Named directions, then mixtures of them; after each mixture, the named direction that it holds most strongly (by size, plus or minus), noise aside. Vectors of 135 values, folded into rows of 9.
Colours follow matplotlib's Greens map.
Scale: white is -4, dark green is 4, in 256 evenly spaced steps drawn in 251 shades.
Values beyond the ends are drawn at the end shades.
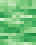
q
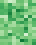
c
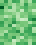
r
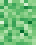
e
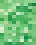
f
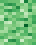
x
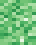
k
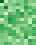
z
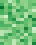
c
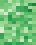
f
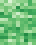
q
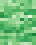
q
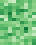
c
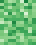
x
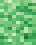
f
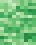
q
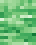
q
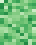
z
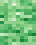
q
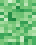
k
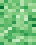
r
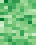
z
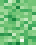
k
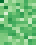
z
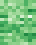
q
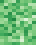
k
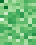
z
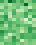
c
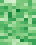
c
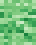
q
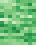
q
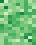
z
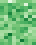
c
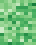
f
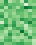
e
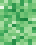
r
